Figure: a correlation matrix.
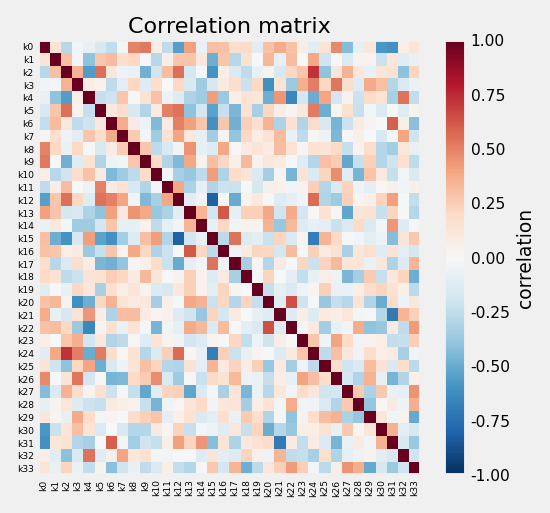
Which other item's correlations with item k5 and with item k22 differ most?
k13
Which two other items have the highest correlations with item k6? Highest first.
k31, k12
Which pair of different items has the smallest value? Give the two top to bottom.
k12, k15
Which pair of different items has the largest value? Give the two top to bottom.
k2, k24
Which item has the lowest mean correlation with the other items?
k15
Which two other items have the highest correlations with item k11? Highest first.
k5, k12
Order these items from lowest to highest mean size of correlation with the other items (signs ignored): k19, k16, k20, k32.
k19, k32, k16, k20
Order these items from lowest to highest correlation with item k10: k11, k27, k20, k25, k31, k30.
k20, k31, k27, k11, k30, k25
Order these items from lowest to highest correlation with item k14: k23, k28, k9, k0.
k23, k0, k9, k28
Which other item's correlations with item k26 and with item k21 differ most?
k7
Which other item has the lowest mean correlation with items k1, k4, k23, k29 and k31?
k33
